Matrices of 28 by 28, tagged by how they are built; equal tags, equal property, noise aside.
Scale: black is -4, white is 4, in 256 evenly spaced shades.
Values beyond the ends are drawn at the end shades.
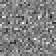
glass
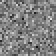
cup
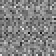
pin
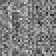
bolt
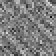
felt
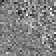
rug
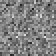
pin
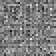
bolt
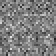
pin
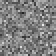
cup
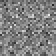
pin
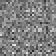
bolt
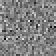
glass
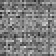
bolt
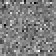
glass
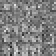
bolt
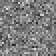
cup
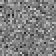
cup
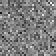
felt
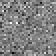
glass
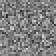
pin
